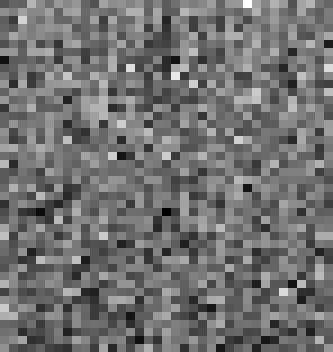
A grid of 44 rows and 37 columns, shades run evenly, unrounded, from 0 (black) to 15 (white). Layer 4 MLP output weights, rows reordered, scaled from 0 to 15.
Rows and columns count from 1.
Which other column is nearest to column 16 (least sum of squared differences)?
26
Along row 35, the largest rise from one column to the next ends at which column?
10
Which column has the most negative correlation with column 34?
33
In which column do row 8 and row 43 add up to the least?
16
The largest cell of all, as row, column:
1, 28
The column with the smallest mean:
22
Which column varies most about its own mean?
19
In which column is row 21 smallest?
2
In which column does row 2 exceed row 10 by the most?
21
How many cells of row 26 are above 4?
31
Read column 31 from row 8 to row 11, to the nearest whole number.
7 5 6 8
